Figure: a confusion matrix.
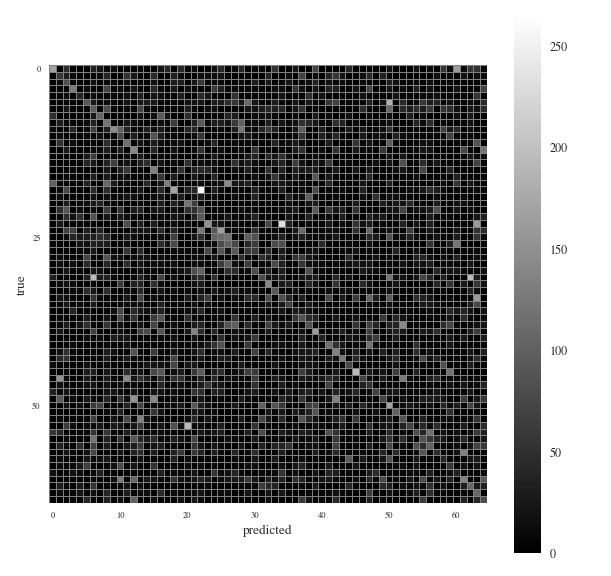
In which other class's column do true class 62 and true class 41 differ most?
47
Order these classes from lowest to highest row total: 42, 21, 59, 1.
59, 1, 42, 21
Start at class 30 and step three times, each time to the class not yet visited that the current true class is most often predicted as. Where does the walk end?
50
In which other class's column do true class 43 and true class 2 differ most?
55
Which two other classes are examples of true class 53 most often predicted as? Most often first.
20, 18
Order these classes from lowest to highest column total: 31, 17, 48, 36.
17, 48, 31, 36
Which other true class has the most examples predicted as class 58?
44
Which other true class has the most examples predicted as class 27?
38
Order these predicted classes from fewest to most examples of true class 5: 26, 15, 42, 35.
35, 15, 26, 42
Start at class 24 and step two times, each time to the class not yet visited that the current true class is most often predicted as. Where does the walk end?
26
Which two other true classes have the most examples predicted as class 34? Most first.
23, 26
